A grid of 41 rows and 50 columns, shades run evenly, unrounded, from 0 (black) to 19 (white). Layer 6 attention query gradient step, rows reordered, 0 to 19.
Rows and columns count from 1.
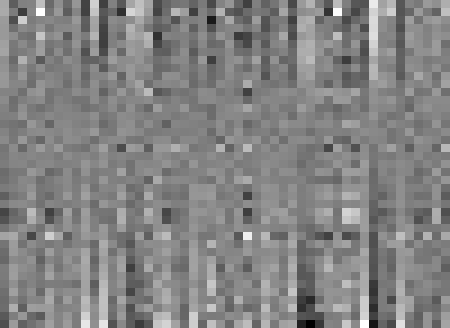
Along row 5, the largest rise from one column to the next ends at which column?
42
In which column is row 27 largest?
39
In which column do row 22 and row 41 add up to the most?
41
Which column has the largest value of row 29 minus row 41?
35
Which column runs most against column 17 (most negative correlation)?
28
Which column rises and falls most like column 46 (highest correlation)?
9
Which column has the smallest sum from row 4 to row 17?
12
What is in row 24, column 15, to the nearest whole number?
8
